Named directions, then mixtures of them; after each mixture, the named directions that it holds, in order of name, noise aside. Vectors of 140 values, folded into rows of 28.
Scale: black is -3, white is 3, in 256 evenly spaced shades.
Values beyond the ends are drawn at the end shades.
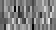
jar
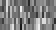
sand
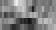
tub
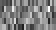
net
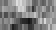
tub.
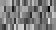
net.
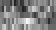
net, tub.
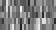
sand.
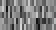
sand.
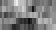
tub.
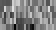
net, tub.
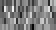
jar, net.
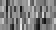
sand.
